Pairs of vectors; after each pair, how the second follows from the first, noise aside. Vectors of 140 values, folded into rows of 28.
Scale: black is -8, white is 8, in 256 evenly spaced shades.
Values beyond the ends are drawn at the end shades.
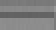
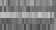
negated, scaled up.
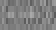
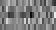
negated, scaled up.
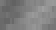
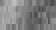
negated, scaled up.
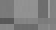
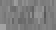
wrapped around, negated, partly zeroed.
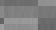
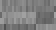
wrapped around.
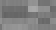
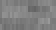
negated, shrunk.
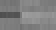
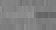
reversed, shrunk.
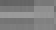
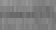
negated, shrunk.
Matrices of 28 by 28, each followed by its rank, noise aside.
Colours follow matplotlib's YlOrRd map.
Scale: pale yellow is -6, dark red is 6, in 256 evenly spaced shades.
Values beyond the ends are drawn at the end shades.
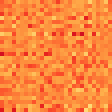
three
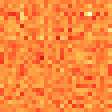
four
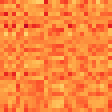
three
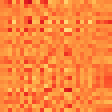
three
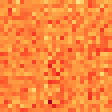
six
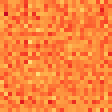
six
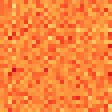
five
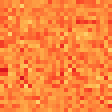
six
